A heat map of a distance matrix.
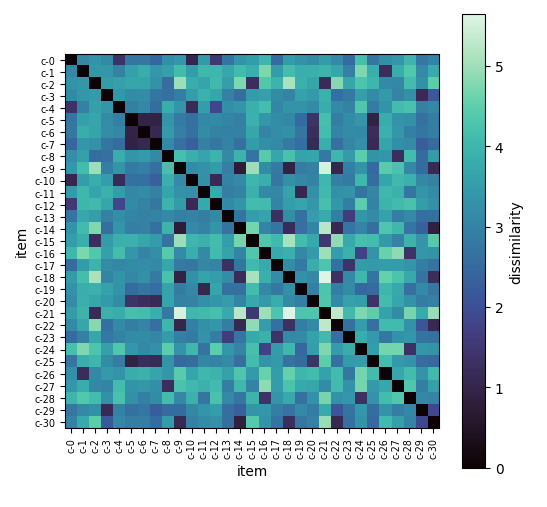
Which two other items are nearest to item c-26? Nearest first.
c-1, c-23
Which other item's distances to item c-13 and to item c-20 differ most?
c-17
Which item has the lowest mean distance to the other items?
c-7
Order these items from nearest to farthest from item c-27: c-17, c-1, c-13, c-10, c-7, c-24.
c-13, c-7, c-17, c-1, c-10, c-24
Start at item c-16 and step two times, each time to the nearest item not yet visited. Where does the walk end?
c-24
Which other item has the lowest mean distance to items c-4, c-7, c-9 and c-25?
c-5
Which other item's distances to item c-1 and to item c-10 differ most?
c-12
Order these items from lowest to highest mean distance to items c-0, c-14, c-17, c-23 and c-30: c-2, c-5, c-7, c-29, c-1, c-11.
c-29, c-7, c-5, c-11, c-1, c-2
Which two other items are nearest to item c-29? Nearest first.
c-3, c-30
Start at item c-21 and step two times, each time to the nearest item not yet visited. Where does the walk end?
c-15
